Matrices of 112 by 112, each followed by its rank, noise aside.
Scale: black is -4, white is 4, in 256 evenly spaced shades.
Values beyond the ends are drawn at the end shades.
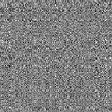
twelve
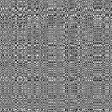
three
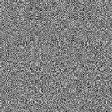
twelve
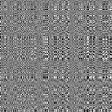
three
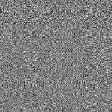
twelve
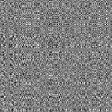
six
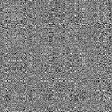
eight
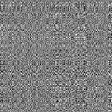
six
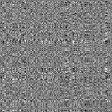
six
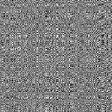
six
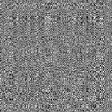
eight
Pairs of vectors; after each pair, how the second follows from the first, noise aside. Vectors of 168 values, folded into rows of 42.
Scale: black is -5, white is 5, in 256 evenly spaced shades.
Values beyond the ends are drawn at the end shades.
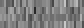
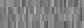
negated, shrunk.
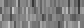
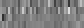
wrapped around, negated, partly zeroed.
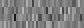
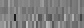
partly zeroed.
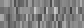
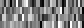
wrapped around, scaled up.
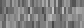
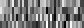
wrapped around, scaled up.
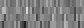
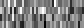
wrapped around, negated, scaled up.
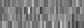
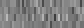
reversed, negated, partly zeroed.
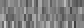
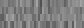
negated, shrunk.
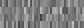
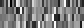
wrapped around, scaled up.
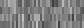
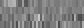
partly zeroed.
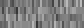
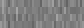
negated, shrunk.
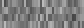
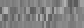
partly zeroed.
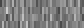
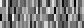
wrapped around, negated, scaled up.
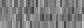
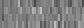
reversed, negated, partly zeroed.
